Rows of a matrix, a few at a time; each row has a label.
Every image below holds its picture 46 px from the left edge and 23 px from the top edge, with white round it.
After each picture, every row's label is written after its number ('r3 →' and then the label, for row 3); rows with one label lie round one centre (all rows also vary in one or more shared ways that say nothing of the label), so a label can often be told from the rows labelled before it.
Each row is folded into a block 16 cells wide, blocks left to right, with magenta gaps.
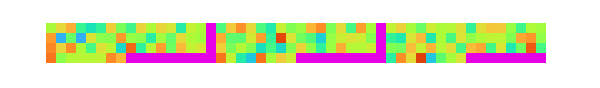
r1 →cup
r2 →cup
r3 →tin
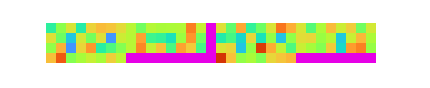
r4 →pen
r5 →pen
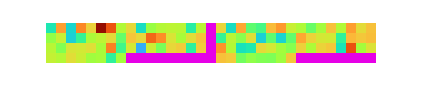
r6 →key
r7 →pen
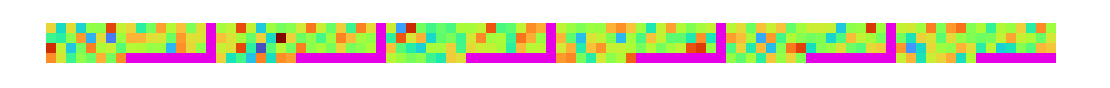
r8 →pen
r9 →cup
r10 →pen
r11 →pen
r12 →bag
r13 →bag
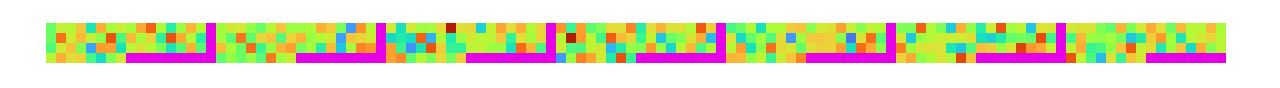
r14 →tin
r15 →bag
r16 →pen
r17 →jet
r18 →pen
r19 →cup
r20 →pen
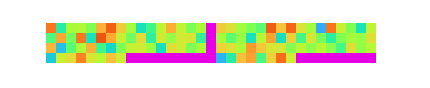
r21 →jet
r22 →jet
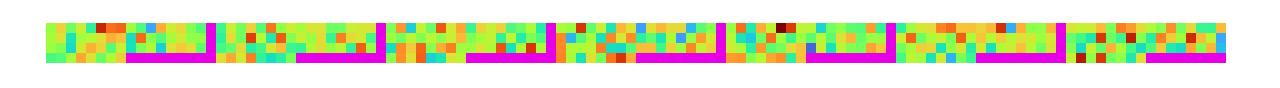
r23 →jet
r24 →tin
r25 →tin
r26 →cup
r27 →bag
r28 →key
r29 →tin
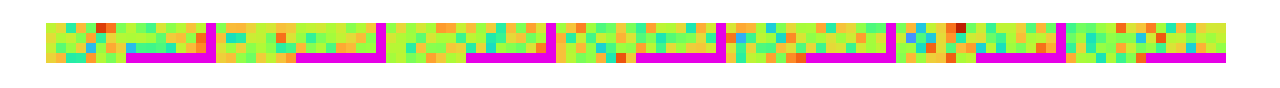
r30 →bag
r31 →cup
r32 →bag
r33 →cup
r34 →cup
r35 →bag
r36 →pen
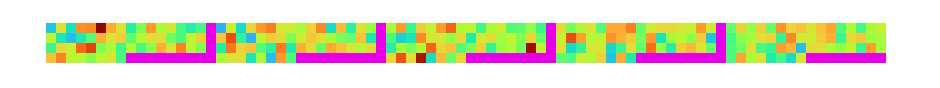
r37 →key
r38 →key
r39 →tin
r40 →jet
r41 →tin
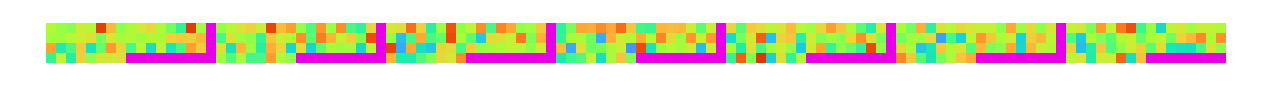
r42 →bag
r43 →key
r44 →cup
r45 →key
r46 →tin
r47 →pen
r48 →bag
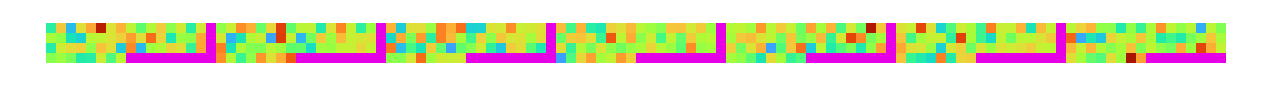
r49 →key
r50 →cup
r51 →jet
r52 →jet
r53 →bag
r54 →cup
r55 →cup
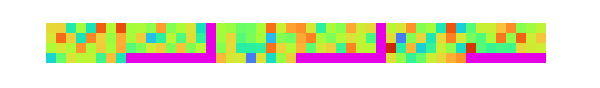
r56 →jet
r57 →pen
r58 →cup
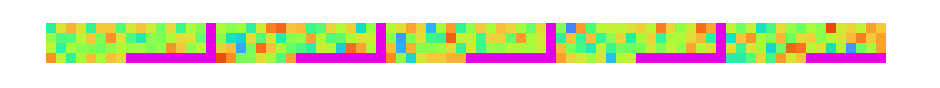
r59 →cup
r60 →pen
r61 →cup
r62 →pen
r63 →bag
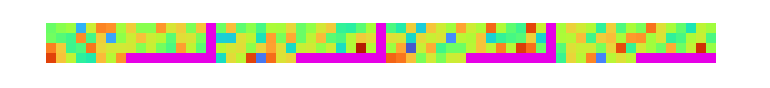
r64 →pen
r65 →tin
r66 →pen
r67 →tin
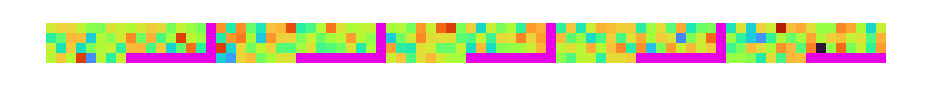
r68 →tin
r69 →jet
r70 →bag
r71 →key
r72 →key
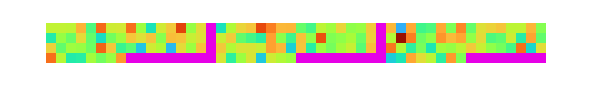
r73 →pen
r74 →key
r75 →jet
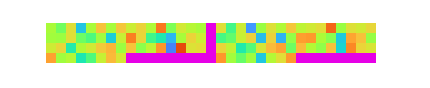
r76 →pen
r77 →pen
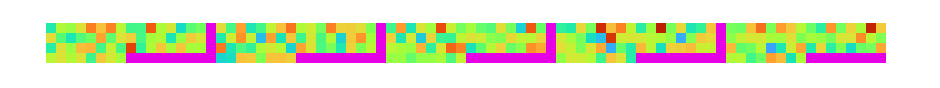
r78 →key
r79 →jet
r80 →bag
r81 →key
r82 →bag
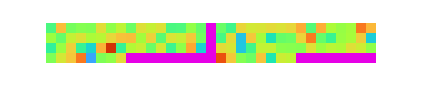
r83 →tin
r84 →pen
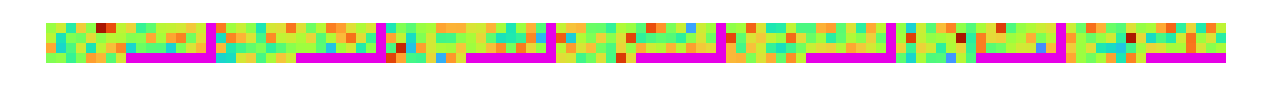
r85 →bag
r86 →jet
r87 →pen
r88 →cup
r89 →cup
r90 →key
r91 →cup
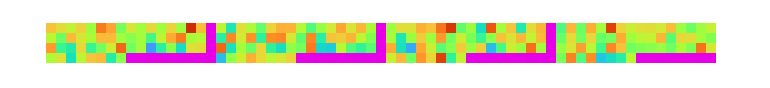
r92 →bag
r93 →jet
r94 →bag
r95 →tin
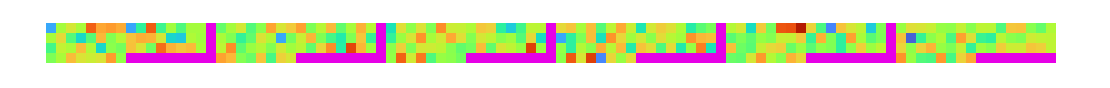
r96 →key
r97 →pen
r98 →tin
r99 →tin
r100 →jet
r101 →cup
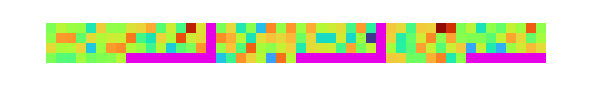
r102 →bag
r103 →jet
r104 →bag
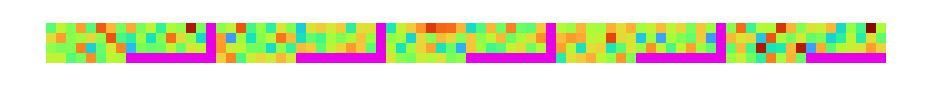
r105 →bag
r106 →cup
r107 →key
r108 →jet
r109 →bag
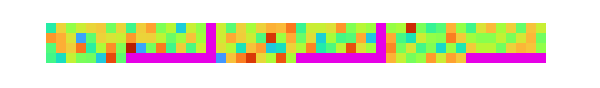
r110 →key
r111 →jet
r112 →cup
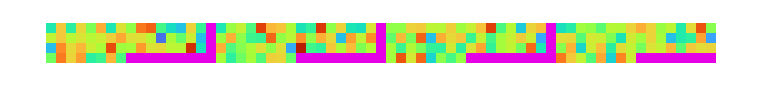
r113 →tin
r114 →key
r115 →tin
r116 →pen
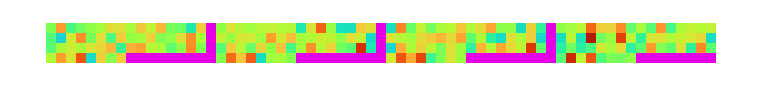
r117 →tin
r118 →tin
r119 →tin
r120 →tin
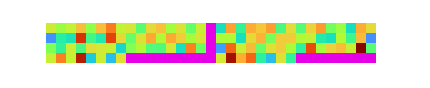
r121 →tin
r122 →tin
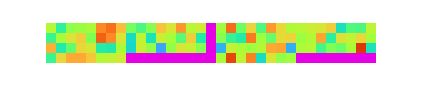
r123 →jet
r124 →tin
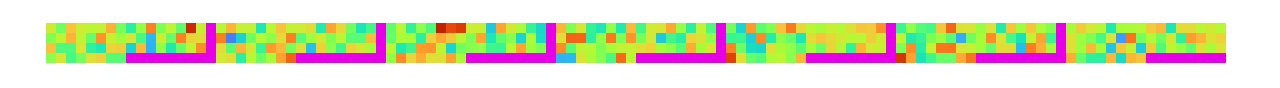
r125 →bag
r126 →cup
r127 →jet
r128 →jet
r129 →pen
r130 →pen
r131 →cup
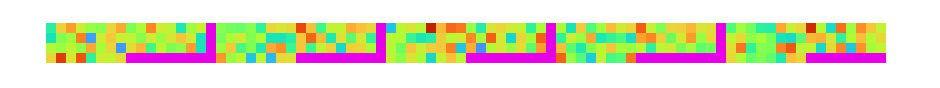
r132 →tin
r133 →pen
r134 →key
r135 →pen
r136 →pen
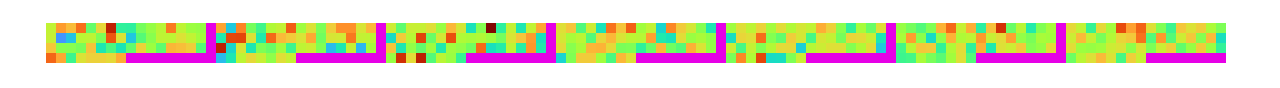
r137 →cup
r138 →jet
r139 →tin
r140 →jet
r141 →tin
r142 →key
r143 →jet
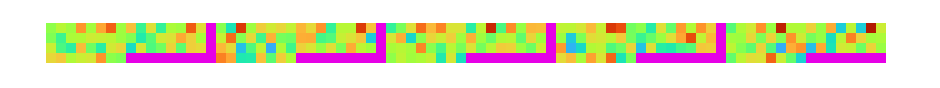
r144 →bag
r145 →pen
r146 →key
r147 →bag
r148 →bag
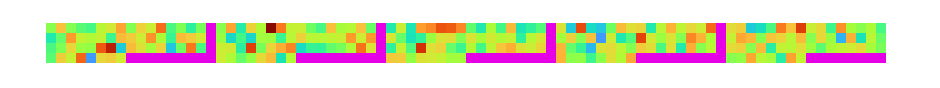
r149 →tin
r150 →bag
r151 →key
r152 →pen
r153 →jet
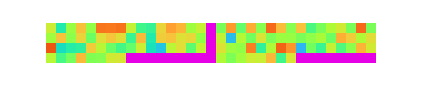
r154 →jet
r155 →bag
